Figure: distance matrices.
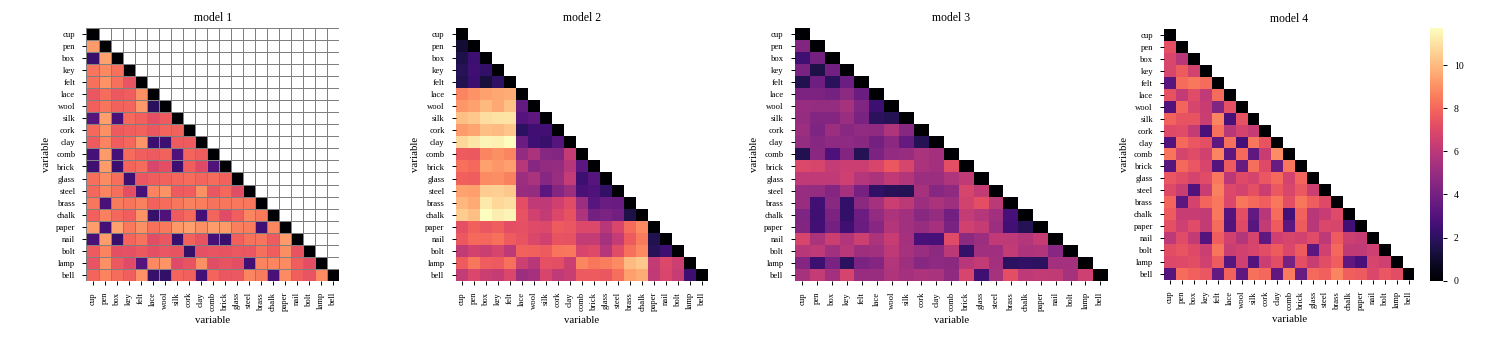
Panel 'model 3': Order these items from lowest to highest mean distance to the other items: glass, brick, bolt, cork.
cork, bolt, glass, brick
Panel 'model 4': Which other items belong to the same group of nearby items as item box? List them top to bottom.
steel
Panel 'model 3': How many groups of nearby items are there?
6
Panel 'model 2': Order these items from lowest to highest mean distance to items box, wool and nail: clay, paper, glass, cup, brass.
paper, cup, glass, clay, brass
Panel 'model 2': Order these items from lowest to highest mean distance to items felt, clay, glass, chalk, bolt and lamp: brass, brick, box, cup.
brick, brass, cup, box
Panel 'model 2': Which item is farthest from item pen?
clay
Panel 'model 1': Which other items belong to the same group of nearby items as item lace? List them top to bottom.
wool, clay, chalk, bell
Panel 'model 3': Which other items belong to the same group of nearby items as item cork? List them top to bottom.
clay, nail
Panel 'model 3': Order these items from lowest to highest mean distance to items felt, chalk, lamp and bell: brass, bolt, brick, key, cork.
key, brass, cork, bolt, brick
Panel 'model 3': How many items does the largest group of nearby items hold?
6
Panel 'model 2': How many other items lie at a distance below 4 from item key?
4
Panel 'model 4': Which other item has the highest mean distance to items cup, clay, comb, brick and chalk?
brass
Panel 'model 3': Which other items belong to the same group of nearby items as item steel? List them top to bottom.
lace, wool, silk
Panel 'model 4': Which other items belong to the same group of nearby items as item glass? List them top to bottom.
bolt
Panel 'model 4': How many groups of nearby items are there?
6
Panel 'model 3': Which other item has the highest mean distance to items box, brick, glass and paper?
wool
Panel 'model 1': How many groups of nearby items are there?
6
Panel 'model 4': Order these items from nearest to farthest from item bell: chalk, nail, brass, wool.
wool, nail, chalk, brass
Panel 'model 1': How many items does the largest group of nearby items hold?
6
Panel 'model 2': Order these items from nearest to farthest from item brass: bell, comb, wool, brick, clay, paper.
brick, comb, wool, clay, paper, bell
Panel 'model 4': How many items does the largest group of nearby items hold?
6
